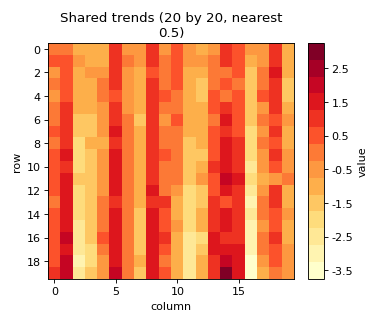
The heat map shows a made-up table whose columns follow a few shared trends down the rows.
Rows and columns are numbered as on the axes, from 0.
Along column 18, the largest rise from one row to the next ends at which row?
12
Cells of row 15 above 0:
9
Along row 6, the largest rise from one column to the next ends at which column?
8
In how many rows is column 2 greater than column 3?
1
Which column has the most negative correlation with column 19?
18
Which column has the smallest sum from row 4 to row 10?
16
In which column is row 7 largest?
5
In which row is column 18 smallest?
11
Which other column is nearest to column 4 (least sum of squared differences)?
17
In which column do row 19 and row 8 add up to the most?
14
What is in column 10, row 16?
-1
